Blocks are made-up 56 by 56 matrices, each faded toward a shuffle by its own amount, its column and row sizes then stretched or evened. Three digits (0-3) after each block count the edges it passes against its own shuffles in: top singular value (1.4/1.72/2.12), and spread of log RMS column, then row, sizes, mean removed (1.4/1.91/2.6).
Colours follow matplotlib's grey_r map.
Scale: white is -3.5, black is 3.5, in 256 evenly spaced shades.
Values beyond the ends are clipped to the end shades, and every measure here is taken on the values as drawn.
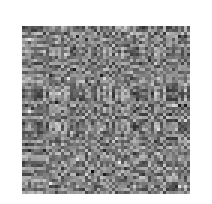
3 0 1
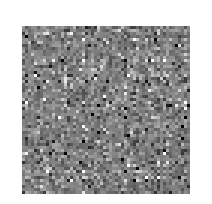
1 1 1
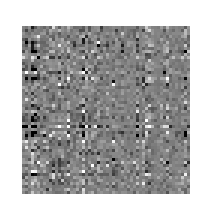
3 3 2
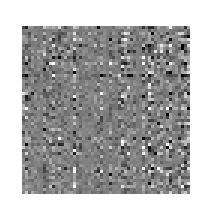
1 3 2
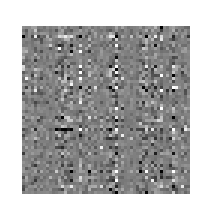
2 3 2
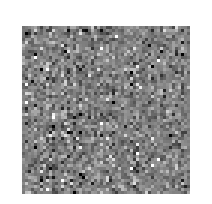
1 2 0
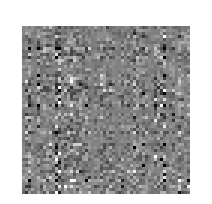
2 3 2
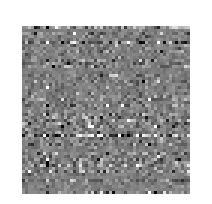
2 0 3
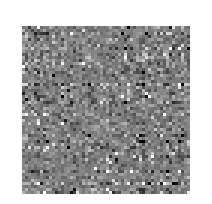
1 1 2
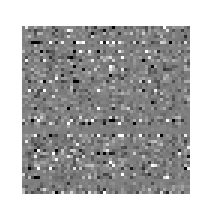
0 1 3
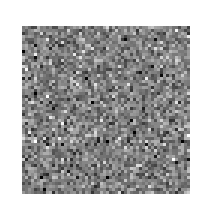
0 0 0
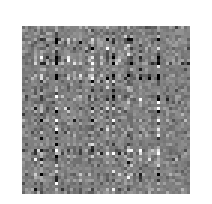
3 3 2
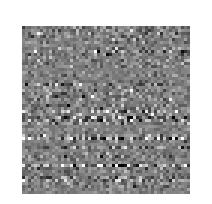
2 0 3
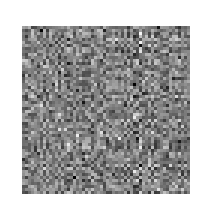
3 2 1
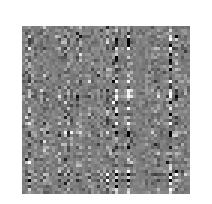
3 3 1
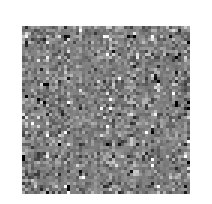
1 2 1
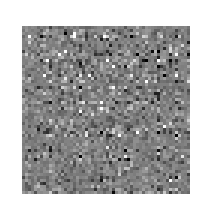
0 2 2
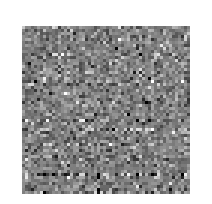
2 0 2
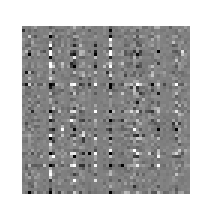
3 3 2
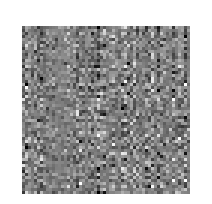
3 3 0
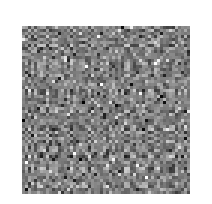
3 0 1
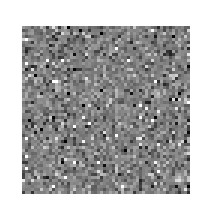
0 1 0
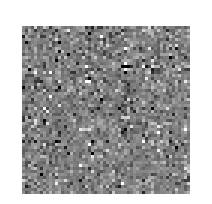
1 1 1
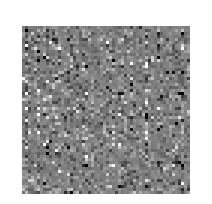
0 2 0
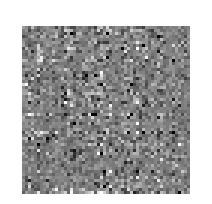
0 2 2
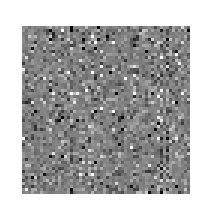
1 1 0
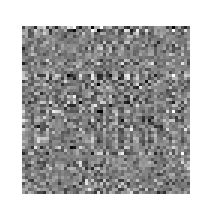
3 1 3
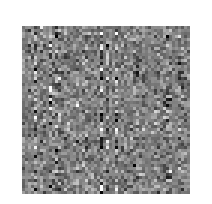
2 3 0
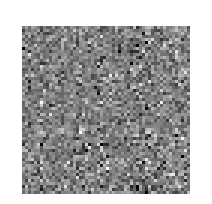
1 1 1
